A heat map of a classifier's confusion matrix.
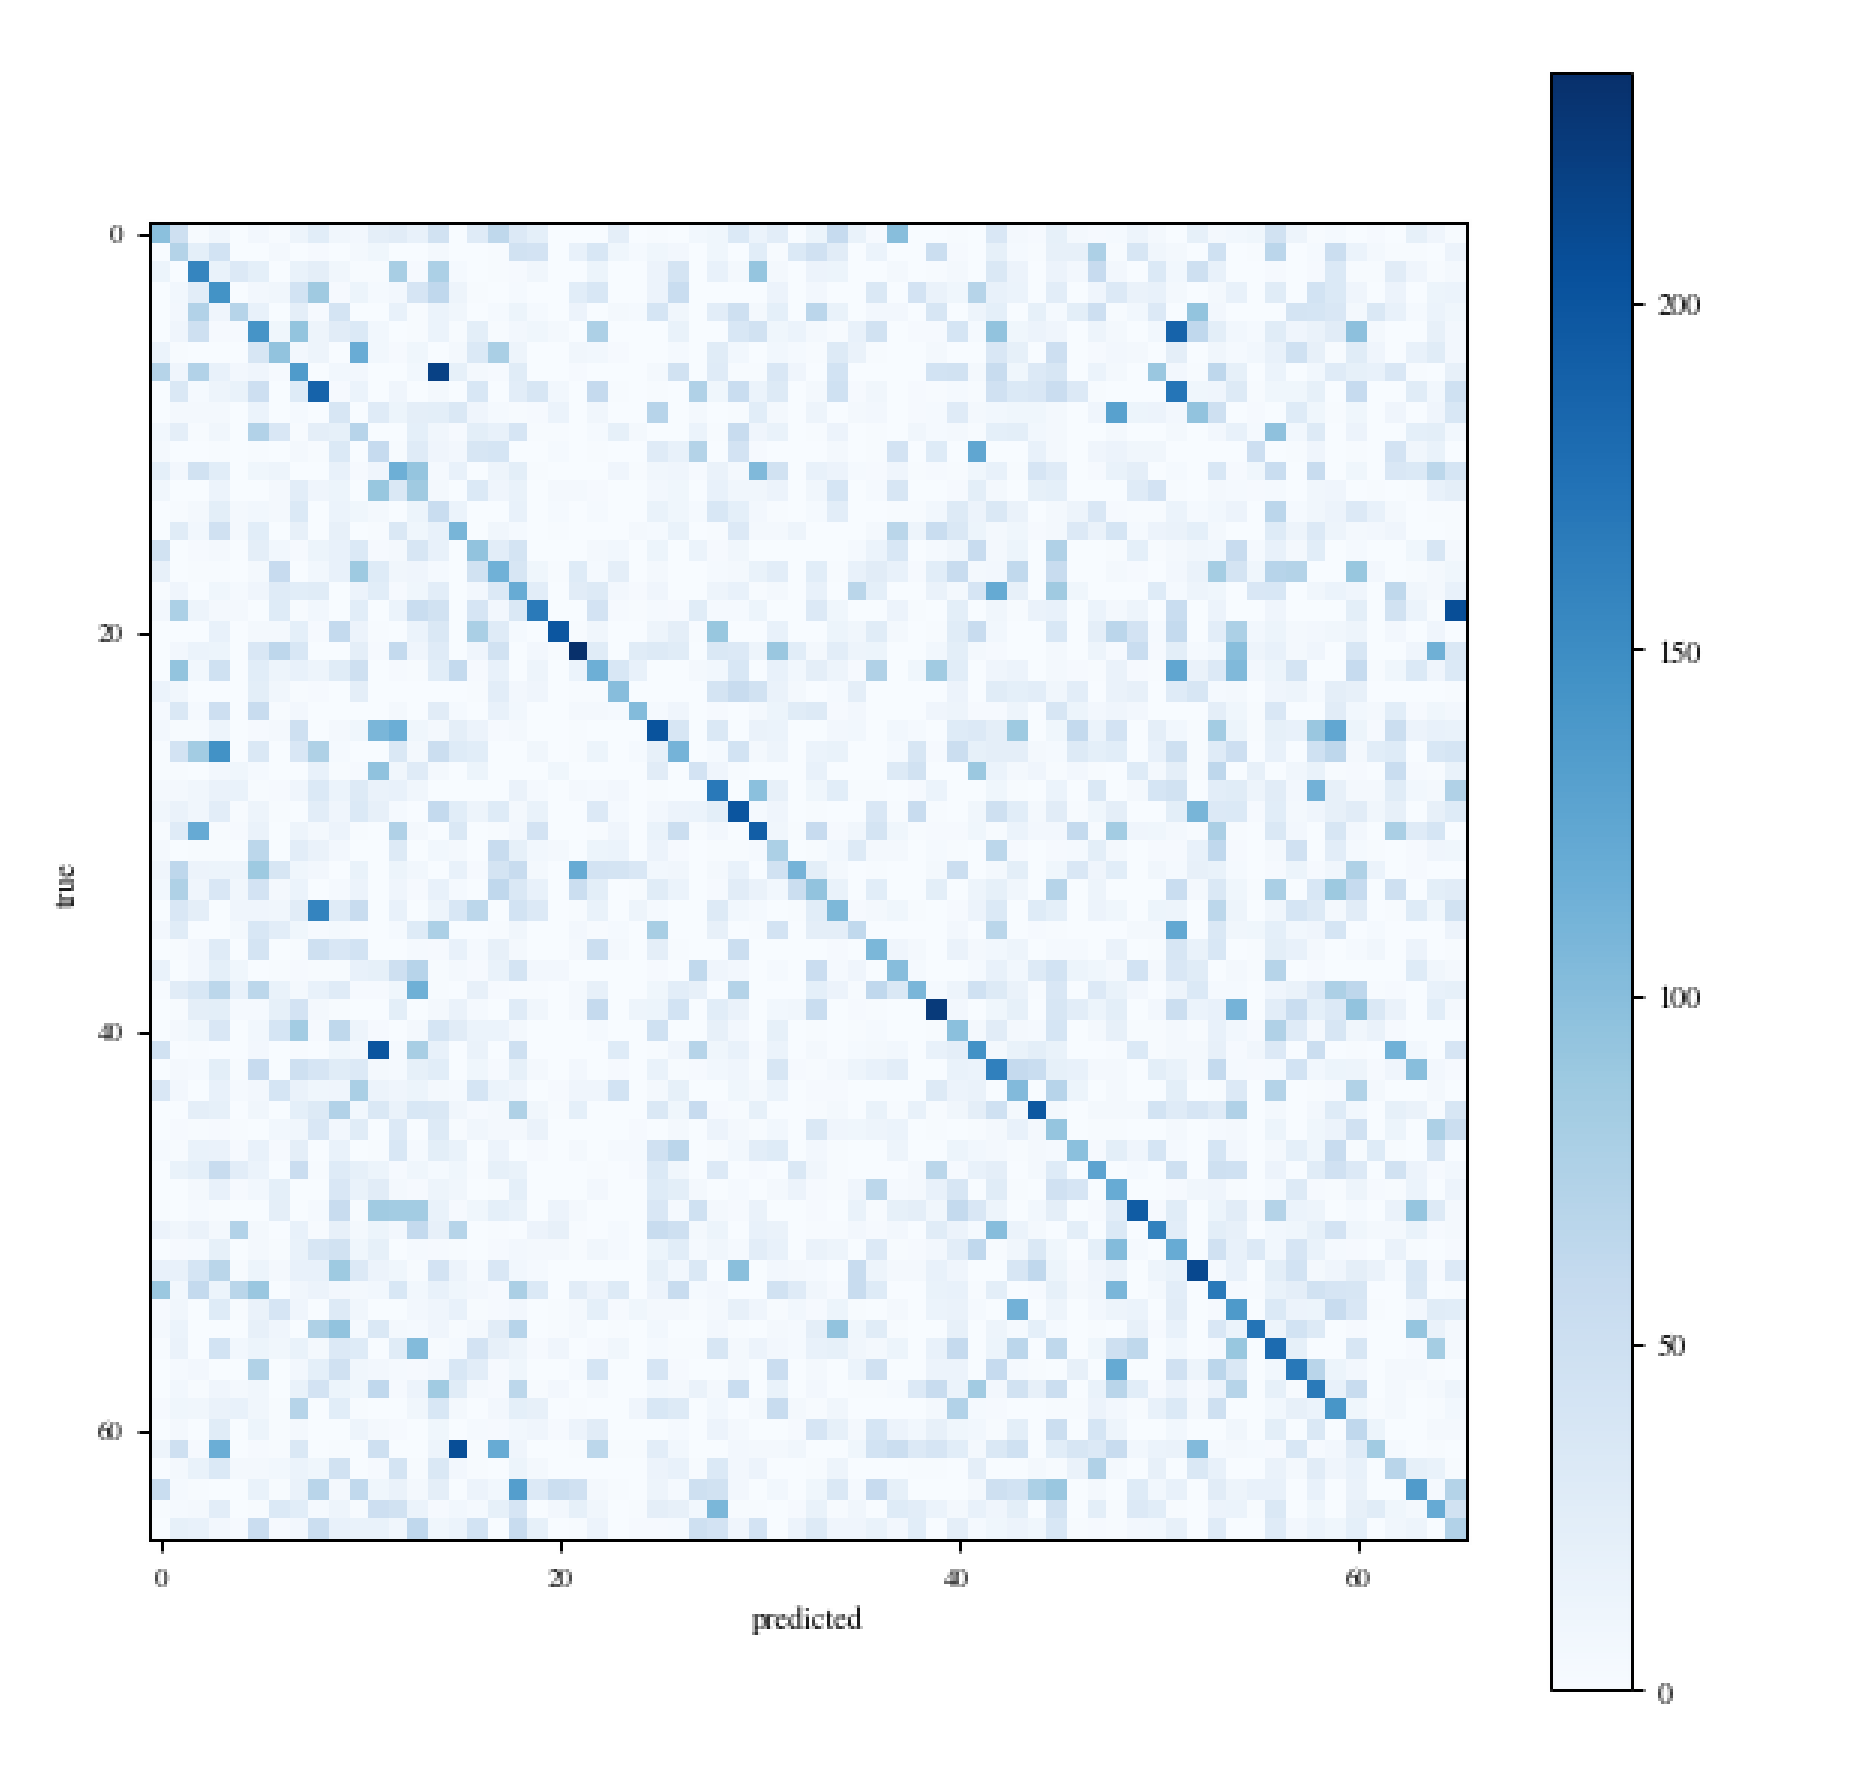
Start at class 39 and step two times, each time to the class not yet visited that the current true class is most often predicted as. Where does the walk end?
43
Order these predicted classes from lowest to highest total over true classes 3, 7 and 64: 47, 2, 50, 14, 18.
47, 18, 2, 50, 14
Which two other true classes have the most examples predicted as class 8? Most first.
34, 3
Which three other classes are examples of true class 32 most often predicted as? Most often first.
21, 5, 60
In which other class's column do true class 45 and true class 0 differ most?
37
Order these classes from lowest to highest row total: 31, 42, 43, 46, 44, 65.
31, 46, 43, 65, 42, 44
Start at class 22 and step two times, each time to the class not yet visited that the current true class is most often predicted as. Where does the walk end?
48
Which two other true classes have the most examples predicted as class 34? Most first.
55, 0
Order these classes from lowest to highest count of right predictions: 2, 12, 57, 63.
12, 63, 2, 57
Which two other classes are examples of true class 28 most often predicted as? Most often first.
58, 30
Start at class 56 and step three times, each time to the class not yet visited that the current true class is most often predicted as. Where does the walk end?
41
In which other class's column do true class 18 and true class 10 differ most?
42
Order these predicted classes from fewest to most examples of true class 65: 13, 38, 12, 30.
12, 38, 30, 13
